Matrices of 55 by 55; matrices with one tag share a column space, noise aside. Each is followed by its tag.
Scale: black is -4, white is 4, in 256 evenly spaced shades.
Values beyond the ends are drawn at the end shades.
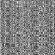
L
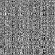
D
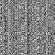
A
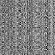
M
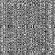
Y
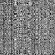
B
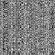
Y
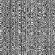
M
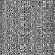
L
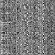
A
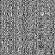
D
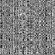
D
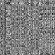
B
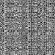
M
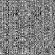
D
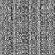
A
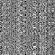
M
